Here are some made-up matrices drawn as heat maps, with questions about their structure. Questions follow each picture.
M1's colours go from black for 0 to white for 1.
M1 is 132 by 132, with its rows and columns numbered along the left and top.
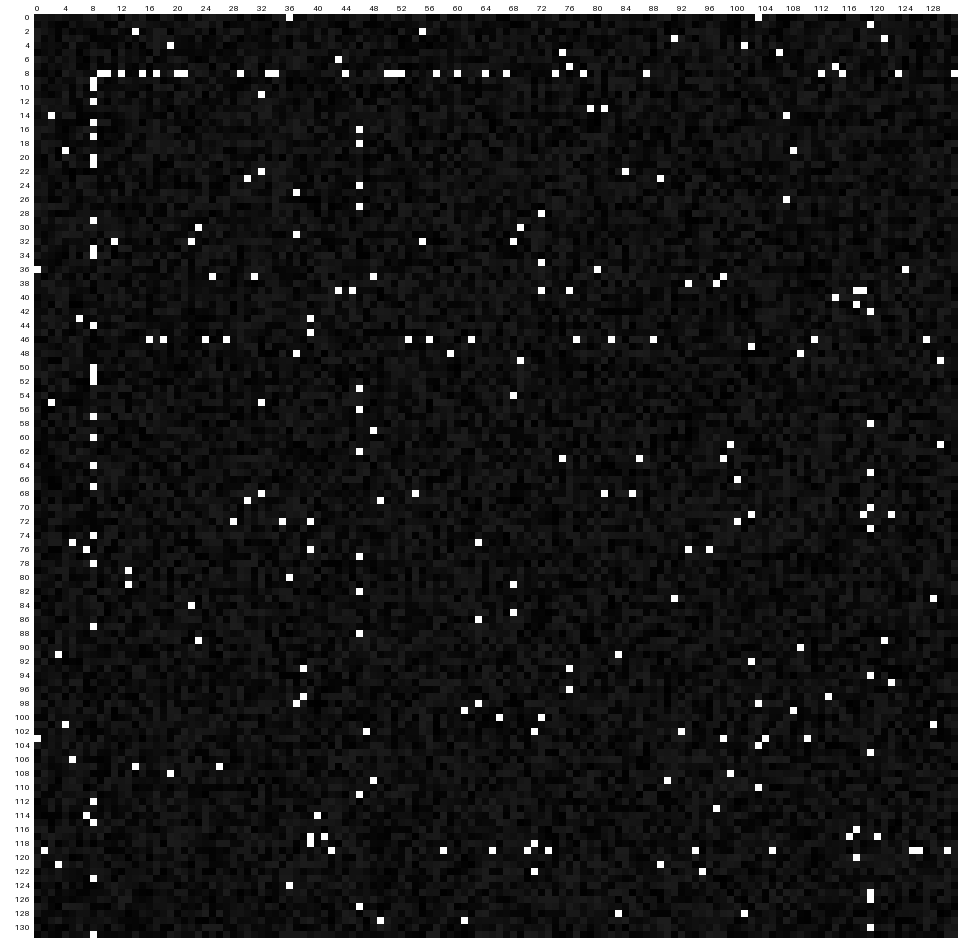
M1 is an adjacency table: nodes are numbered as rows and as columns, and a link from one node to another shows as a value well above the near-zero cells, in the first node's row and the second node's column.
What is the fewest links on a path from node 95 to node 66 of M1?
7
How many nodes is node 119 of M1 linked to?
11
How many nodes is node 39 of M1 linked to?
6
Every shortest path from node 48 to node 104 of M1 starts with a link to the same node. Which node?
node 37
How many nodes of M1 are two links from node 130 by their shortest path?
10
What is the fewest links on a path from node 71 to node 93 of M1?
4
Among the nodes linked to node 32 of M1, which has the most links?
node 68
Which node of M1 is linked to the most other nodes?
node 8
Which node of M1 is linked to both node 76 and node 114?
node 7
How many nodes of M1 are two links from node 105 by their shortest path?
10
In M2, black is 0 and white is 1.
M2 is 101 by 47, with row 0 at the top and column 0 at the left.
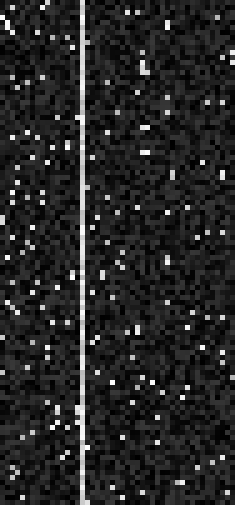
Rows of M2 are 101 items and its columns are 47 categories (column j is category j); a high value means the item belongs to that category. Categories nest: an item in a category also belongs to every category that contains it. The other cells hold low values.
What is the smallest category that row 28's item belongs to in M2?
13
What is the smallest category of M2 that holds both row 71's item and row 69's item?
9
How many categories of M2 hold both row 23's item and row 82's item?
3
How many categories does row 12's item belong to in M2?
3
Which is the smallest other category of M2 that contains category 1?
33
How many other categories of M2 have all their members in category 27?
2
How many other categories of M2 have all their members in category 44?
3
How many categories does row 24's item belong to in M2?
1
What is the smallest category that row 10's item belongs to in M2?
46
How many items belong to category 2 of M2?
11
